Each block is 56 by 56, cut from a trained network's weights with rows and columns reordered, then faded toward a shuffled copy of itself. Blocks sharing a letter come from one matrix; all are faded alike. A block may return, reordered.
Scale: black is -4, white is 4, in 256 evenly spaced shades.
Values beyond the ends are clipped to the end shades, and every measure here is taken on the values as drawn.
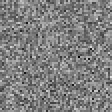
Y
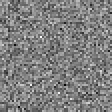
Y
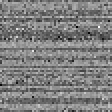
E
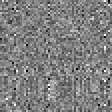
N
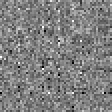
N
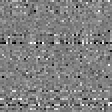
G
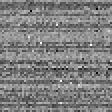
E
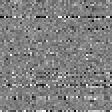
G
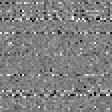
G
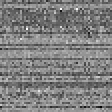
E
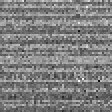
E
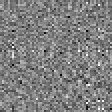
N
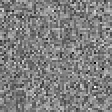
Y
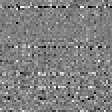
G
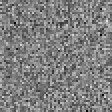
Y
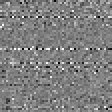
G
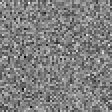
Y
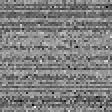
E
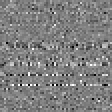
G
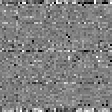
G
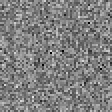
Y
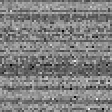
E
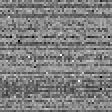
E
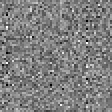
N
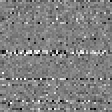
G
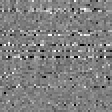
G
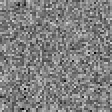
Y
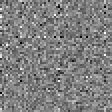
N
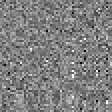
N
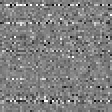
G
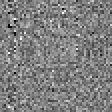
N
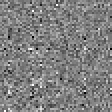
N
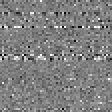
G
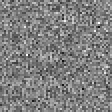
Y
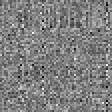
N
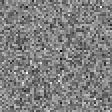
Y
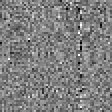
N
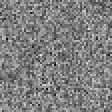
Y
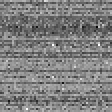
E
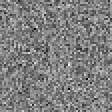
Y
